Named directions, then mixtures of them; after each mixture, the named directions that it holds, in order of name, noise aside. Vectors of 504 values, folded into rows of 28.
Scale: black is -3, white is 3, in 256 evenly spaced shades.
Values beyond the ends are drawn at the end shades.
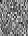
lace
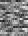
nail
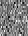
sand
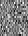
lace, sand.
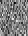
lace, sand.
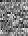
lace, nail.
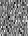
sand.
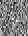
lace, sand.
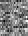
nail, sand.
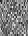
lace.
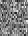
lace, nail.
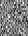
lace, sand.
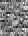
lace, nail.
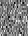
sand.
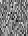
lace, sand.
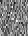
lace, sand.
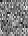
lace, nail.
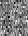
nail, sand.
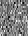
sand.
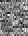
lace, nail.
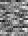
nail.
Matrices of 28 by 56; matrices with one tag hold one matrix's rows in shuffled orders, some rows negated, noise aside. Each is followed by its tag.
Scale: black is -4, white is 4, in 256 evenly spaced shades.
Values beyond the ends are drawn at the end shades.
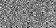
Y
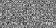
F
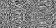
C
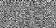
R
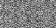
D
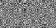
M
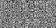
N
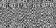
F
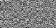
D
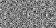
Y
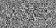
N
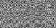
R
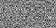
R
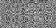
N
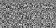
F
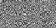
M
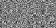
Y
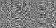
C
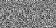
F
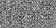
F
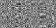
C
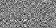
M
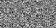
D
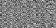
Y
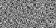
Y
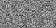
F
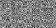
F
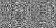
C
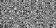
D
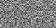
D
